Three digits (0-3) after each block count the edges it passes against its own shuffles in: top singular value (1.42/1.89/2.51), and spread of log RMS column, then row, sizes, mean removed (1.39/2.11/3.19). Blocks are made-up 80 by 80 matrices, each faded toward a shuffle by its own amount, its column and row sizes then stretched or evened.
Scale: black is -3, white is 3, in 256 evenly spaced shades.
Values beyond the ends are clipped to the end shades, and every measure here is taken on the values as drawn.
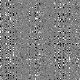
2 3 2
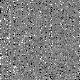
1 2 0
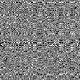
3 0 2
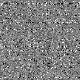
1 0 2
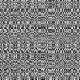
3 0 3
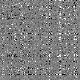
2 2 2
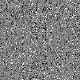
0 2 1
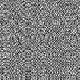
3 0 0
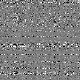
0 2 3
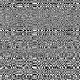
3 0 3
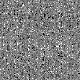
1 2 0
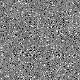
1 1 1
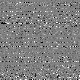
1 0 3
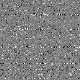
0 1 2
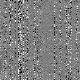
1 3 0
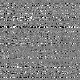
2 1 3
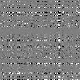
3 2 3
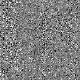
0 2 1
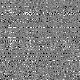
1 1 3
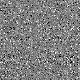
1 1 1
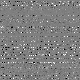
0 0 3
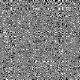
2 2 2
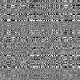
3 1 3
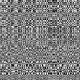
3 1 3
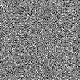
2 0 0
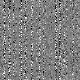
1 3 0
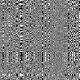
3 3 2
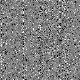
1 2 0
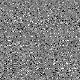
1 0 2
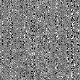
1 3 1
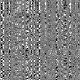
3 3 0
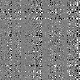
2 3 2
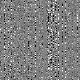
2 3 0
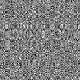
3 0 1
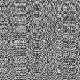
3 0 0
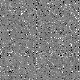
1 2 1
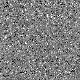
0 0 1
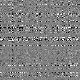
2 2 3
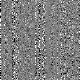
1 3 0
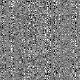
0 3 1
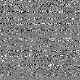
0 1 3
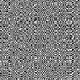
3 2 1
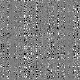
1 3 2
